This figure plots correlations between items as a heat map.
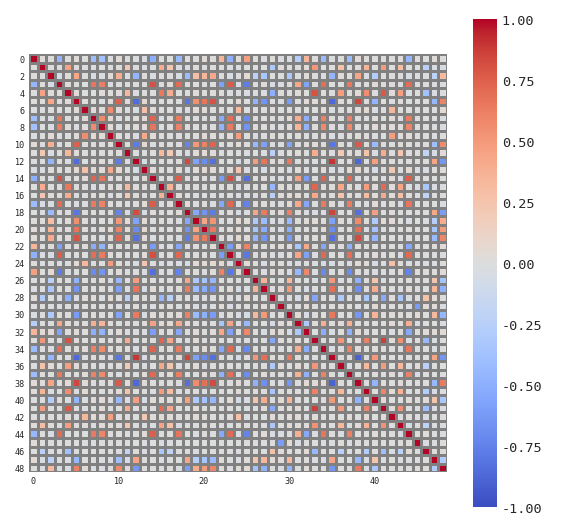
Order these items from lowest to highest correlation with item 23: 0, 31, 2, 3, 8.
0, 2, 31, 8, 3
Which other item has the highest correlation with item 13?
9
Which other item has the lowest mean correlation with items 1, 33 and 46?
28
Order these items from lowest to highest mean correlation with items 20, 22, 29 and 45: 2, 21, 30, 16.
30, 16, 2, 21
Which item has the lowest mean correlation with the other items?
25
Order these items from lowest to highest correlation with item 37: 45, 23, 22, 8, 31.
22, 45, 31, 8, 23
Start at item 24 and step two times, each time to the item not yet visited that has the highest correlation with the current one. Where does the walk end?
6
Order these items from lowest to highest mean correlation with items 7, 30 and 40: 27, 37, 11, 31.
11, 31, 37, 27
